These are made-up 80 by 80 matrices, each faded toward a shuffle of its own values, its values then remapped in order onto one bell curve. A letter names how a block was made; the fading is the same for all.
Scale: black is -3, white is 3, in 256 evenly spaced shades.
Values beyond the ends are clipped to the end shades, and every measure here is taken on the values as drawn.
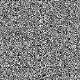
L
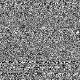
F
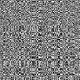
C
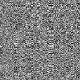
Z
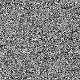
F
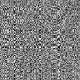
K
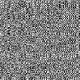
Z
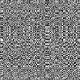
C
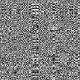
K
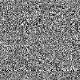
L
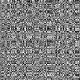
C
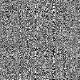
L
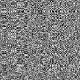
Z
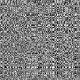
K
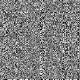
L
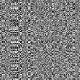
K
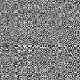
C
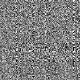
L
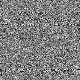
F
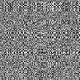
C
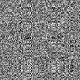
Z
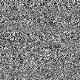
F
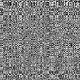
C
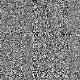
L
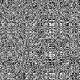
Z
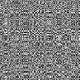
C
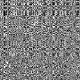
K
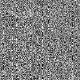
L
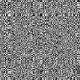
K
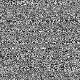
F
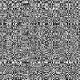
K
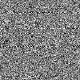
F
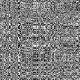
K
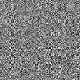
Z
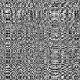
C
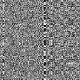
K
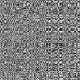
C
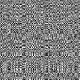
C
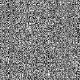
L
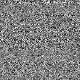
F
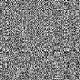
Z
